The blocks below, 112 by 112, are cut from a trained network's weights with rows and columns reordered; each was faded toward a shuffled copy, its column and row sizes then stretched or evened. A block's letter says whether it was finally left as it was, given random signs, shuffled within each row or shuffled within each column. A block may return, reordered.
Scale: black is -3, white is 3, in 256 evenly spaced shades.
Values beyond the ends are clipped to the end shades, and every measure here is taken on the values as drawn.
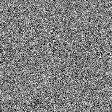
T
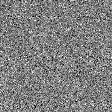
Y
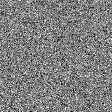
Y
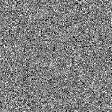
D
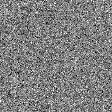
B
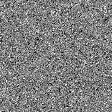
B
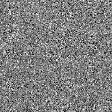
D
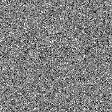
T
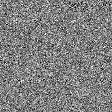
Y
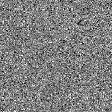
D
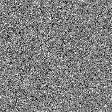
B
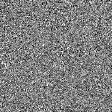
T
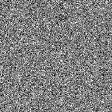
D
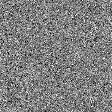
B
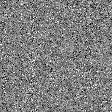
B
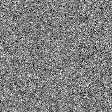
B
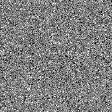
D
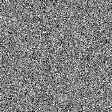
B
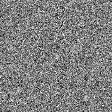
B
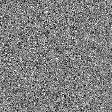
B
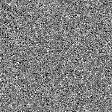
T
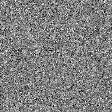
T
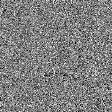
T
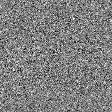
Y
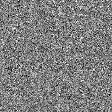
T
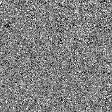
T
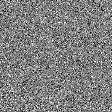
T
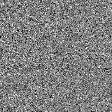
T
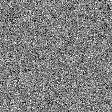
Y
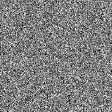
T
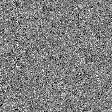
B
